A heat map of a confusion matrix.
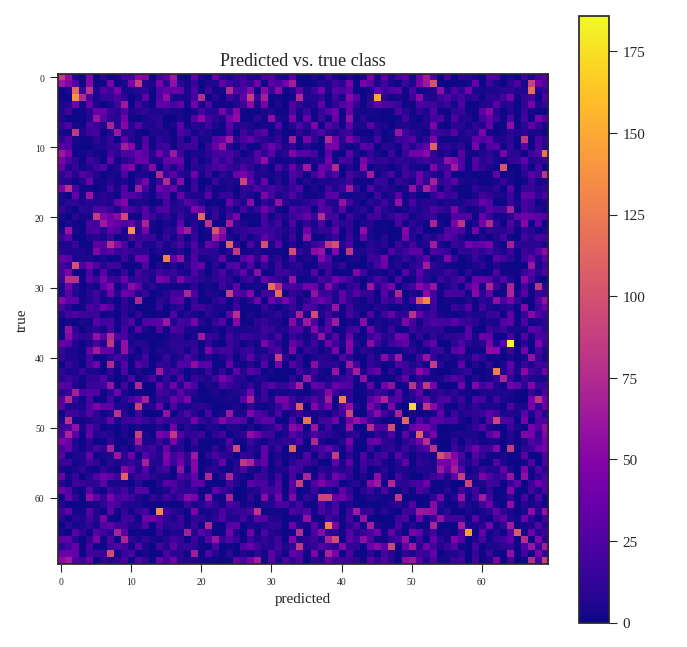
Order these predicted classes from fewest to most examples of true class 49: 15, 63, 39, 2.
2, 15, 63, 39
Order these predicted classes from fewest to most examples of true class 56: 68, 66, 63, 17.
68, 63, 66, 17
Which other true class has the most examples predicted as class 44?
50
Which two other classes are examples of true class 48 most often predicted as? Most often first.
41, 8
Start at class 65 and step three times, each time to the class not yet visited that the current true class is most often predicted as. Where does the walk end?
36
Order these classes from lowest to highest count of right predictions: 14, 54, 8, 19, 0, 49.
19, 8, 14, 0, 54, 49
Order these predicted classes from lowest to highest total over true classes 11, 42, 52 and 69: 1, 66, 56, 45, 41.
56, 66, 45, 41, 1
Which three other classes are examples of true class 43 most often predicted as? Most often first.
63, 35, 23
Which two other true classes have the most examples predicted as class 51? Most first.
32, 62
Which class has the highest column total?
53
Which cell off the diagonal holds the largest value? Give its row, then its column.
38, 64
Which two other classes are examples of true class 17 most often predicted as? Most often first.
4, 29
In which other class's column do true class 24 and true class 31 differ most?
39
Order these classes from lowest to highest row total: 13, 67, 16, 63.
63, 16, 13, 67
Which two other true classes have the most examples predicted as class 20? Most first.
3, 37
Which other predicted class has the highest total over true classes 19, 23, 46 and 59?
40
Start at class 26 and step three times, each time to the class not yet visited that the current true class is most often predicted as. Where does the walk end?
33
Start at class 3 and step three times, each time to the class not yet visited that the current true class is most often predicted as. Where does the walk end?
67
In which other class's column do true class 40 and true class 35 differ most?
31
